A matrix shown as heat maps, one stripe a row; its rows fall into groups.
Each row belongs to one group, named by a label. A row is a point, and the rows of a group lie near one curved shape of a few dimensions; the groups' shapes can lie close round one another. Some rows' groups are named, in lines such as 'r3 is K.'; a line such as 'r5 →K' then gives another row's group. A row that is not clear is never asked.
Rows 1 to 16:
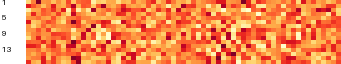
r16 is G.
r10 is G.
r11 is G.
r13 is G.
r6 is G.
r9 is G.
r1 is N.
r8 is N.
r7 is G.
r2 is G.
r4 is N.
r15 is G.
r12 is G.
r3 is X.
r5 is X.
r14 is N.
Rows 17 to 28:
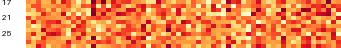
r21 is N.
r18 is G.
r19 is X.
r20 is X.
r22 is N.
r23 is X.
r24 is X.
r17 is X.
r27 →N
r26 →G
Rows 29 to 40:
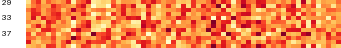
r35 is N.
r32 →G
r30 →G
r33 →N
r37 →X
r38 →G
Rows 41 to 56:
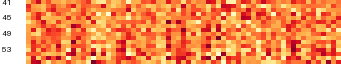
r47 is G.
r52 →N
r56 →X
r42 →G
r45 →N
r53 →X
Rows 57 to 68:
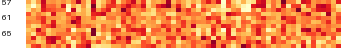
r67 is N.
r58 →X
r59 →X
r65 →G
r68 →N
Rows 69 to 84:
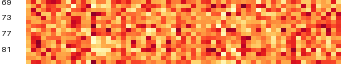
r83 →G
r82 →G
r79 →N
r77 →X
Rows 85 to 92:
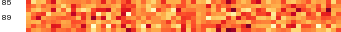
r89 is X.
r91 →G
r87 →X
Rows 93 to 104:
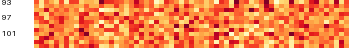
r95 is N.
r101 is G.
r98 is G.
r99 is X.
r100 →G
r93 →X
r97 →N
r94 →X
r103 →G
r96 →G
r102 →N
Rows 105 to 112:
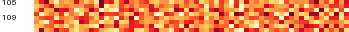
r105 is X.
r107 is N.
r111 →X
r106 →G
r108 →X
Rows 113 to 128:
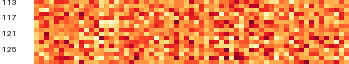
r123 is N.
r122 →X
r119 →N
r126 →X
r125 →G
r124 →X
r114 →N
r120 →X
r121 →N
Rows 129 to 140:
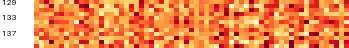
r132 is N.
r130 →G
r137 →X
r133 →X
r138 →N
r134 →X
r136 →G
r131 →G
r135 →G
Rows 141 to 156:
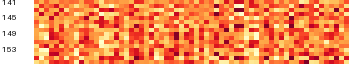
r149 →X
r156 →X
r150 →X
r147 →X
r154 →X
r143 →X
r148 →G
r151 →G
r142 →N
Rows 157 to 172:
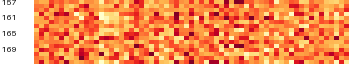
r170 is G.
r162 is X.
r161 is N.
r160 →N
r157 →N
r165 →N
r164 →N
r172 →N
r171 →G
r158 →G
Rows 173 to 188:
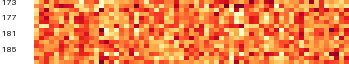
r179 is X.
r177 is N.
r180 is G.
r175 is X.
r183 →N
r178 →N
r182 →N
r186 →G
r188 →X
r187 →X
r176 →N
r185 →X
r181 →G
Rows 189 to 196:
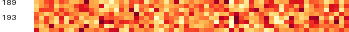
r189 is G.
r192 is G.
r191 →G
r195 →G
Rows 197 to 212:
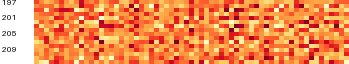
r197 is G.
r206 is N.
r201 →N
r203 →X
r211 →N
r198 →G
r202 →X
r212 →X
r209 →X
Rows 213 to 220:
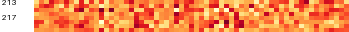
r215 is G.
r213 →X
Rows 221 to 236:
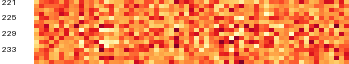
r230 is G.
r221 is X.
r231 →N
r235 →X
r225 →N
